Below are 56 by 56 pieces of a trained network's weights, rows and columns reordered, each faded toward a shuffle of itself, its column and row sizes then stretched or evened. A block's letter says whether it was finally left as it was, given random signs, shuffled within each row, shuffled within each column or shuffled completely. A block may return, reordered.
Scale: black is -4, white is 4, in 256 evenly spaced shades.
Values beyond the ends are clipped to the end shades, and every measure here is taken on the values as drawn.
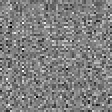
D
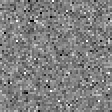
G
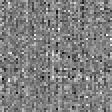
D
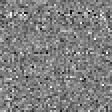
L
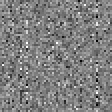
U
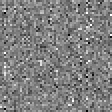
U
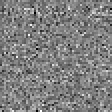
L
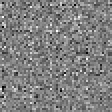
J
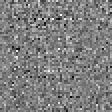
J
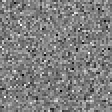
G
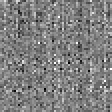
D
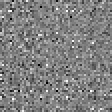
J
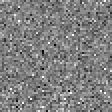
G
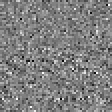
L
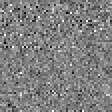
L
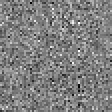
U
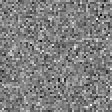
G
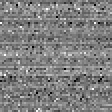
L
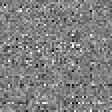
J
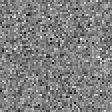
G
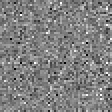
J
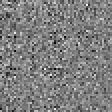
J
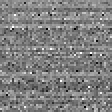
L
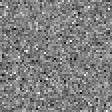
G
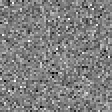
G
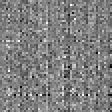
D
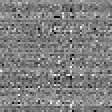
D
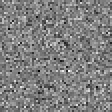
L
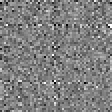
D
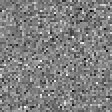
G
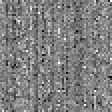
U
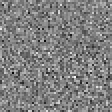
L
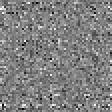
J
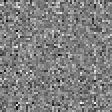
J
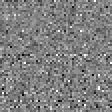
L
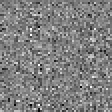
J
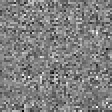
J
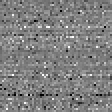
L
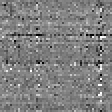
D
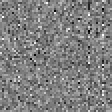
U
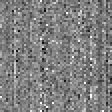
U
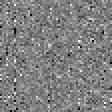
U
